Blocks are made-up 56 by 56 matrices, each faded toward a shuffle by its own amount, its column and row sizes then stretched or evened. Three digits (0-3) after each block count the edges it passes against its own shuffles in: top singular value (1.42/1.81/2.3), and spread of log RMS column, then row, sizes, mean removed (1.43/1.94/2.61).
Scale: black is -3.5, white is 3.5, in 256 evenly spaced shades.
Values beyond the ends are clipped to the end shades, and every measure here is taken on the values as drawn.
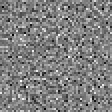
2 0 1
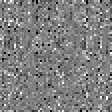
2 2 1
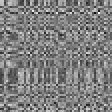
3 2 3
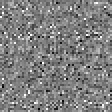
1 0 1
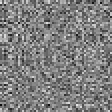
3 2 1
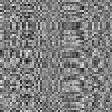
3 3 1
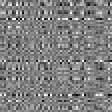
3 2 3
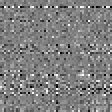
3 1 3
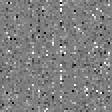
0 2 0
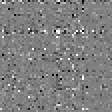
1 2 2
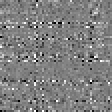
2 1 3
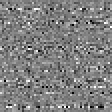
2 0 3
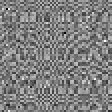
3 0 0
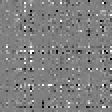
1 3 3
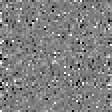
2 1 1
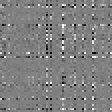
3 3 3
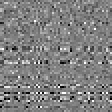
3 1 3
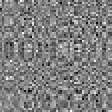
3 2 1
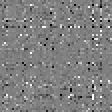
2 2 2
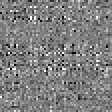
2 1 3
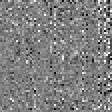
1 3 2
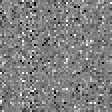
1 2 1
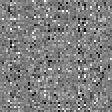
2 2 0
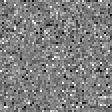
0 0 1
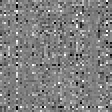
1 3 2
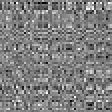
3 1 3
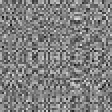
3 0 2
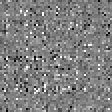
1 2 2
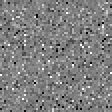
0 1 0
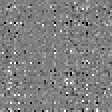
0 2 2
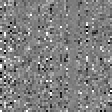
1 3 1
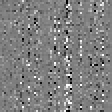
0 3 0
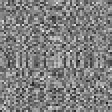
3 1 1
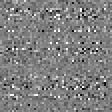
0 1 3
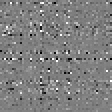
1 2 3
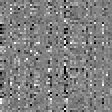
2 3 1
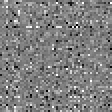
2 2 2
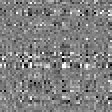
3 2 3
